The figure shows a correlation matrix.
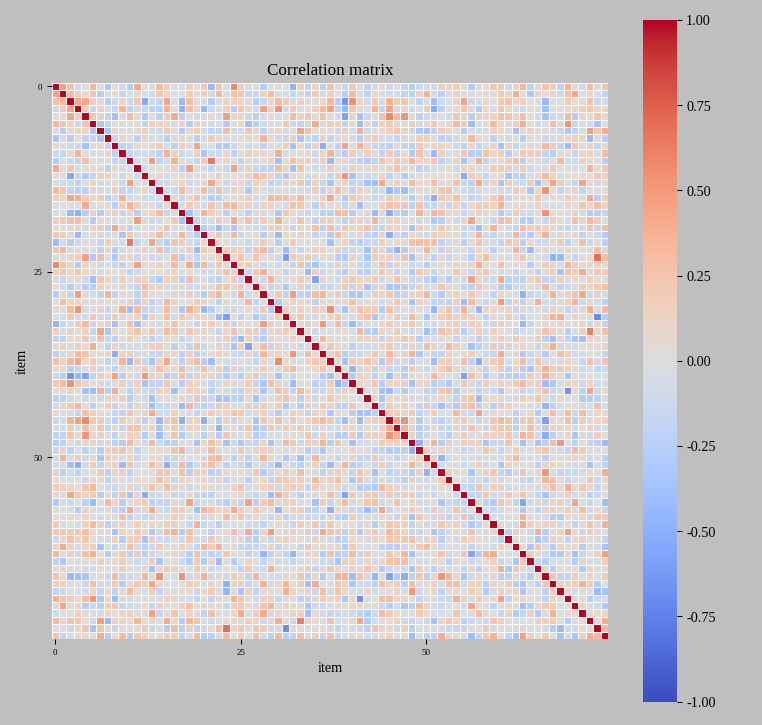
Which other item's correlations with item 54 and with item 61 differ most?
69
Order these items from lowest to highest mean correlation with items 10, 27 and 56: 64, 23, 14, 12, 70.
14, 64, 23, 70, 12
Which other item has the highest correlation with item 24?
0
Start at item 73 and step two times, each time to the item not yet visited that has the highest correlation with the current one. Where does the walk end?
4
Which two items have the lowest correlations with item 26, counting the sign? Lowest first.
35, 5
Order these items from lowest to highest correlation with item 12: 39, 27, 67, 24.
24, 67, 27, 39
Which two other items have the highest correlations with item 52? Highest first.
66, 74
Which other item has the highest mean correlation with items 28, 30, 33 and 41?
72
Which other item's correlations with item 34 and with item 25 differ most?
71
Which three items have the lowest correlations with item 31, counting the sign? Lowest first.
73, 23, 22
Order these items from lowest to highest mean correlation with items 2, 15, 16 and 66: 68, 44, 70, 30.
68, 44, 70, 30
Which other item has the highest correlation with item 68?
48
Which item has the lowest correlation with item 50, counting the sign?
52
